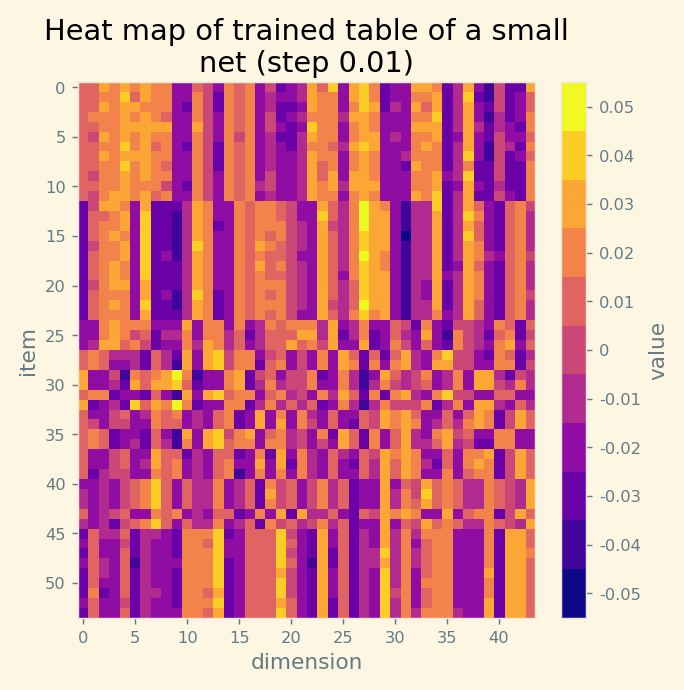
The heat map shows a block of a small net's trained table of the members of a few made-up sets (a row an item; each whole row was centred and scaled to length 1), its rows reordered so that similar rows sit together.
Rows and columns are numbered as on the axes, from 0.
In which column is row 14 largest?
27
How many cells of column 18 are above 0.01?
14
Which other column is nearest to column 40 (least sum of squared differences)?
36
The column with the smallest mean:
9
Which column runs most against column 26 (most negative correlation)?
39
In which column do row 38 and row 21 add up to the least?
40
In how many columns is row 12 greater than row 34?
20
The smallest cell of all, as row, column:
15, 31
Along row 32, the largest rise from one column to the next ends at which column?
5
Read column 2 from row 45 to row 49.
-0.01 -0.02 -0.02 -0.01 -0.01
